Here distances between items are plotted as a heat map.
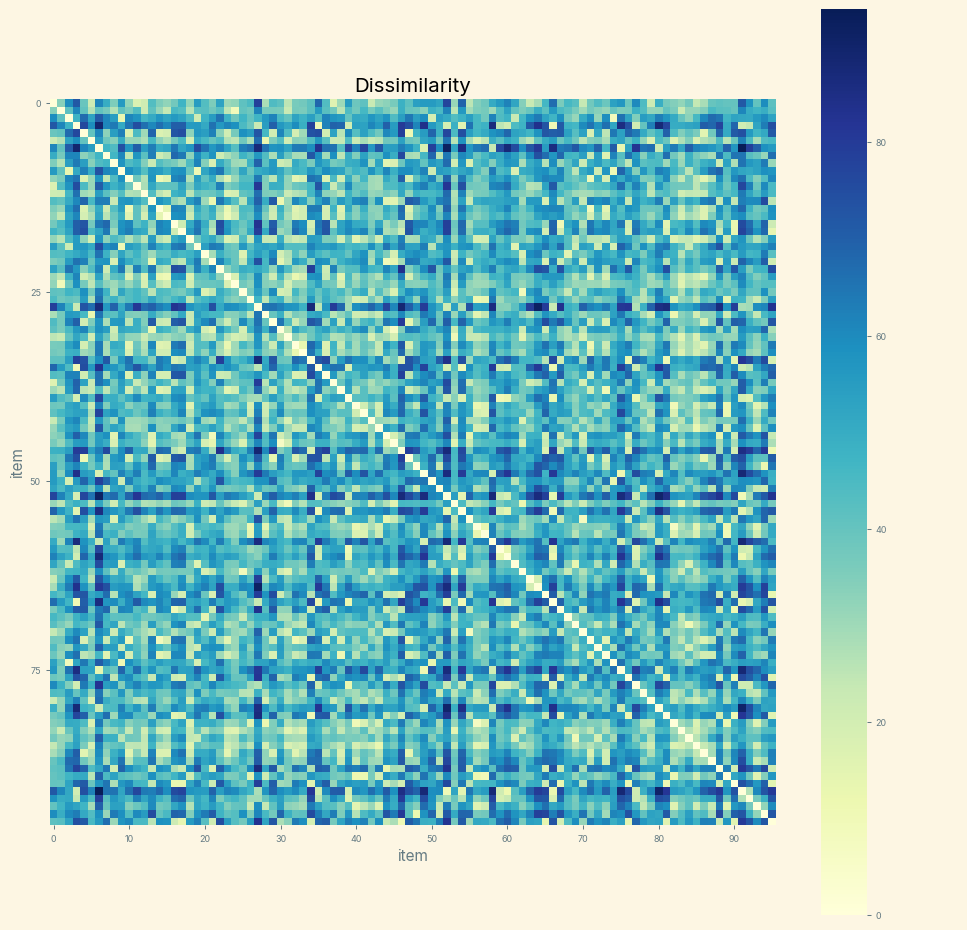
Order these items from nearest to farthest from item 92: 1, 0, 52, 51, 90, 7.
52, 51, 7, 1, 0, 90
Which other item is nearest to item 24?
1
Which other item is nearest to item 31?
53
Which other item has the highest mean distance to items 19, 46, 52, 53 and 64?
6
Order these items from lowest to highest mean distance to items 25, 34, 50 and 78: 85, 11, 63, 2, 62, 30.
62, 30, 85, 2, 11, 63
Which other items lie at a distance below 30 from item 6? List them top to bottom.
49, 58, 75, 80
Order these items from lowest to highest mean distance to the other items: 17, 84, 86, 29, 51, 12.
12, 84, 86, 51, 29, 17
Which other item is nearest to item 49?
75
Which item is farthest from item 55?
27
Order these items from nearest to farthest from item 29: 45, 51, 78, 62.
51, 78, 62, 45
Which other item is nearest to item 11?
0
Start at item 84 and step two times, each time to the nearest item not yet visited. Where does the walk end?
61
